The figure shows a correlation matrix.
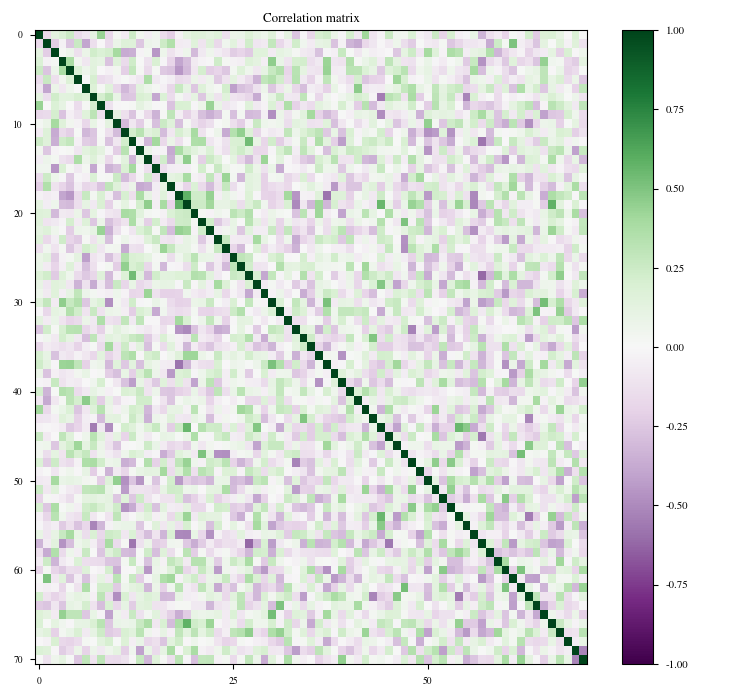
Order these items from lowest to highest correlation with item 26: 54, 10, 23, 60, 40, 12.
54, 10, 23, 60, 12, 40
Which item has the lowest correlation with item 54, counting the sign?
63
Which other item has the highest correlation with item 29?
14
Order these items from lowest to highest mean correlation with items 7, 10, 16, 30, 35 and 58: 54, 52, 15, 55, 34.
15, 55, 52, 54, 34
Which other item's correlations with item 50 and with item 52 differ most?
60
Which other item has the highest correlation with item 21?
47
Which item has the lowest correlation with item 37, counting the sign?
18
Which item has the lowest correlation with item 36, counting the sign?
39
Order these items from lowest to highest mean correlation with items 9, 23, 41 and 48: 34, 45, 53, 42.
34, 42, 45, 53
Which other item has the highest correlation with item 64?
31
